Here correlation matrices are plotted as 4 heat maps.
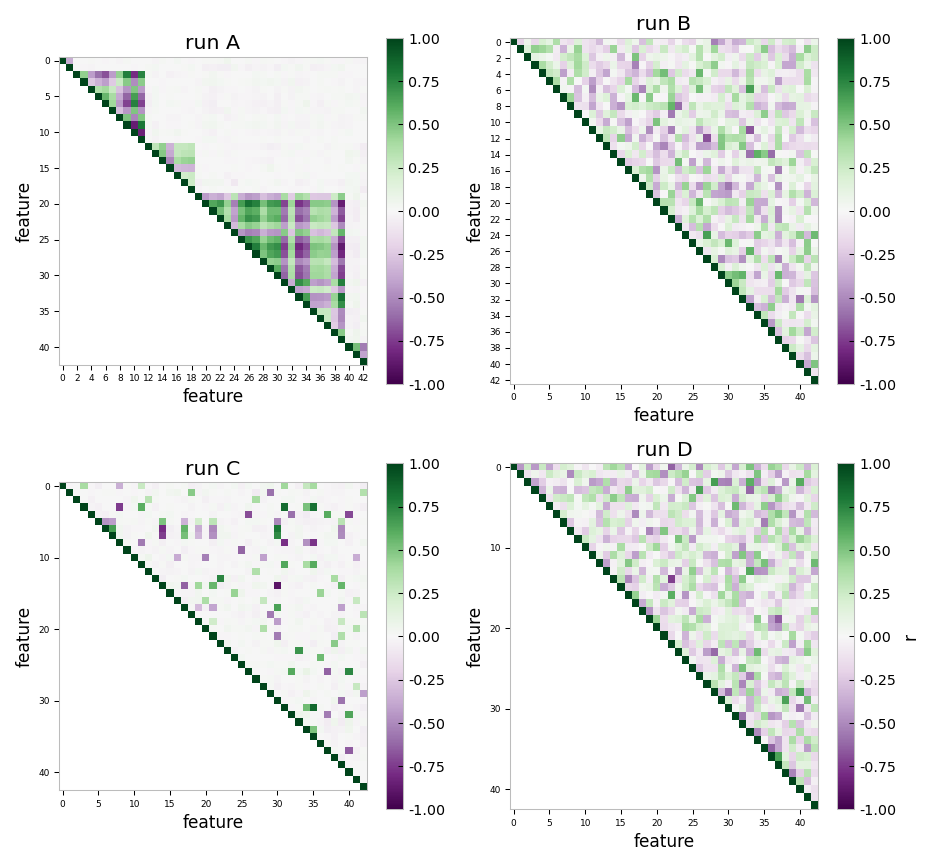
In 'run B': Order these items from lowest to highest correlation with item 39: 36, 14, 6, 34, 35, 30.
30, 35, 14, 6, 34, 36
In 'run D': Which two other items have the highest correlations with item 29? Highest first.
38, 41
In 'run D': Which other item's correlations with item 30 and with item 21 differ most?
15
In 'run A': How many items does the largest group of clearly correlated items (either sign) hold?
21
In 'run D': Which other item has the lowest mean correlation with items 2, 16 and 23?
14
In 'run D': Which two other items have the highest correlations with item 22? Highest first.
16, 41
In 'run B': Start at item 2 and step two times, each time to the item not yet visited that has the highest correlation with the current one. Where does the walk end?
7
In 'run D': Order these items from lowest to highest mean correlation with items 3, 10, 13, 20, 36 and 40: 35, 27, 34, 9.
35, 34, 9, 27
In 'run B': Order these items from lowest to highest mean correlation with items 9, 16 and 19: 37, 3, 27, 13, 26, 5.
37, 26, 3, 13, 5, 27
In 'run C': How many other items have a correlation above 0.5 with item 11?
3
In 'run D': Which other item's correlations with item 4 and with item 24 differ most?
37
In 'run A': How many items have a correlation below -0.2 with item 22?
7
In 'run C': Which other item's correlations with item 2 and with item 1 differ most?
29
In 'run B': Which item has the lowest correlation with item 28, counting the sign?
0
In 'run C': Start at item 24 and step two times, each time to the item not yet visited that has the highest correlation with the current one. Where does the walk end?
15
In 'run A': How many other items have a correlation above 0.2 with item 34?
6
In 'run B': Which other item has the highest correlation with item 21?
4
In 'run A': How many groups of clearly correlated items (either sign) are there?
5
